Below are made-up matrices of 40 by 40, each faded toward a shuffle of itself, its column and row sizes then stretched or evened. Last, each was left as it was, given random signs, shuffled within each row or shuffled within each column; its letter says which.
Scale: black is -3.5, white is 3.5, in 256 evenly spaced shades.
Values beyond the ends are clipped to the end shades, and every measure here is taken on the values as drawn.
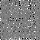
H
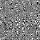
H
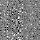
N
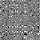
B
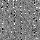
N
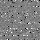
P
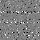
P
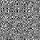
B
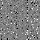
N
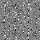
N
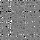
H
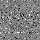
P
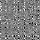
B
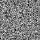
N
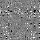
H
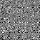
H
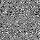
P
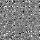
H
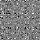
B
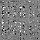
H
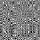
B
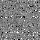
P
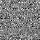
P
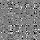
B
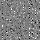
N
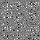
H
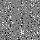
N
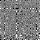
H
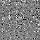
H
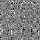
B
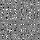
H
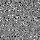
P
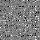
H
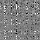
H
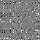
B
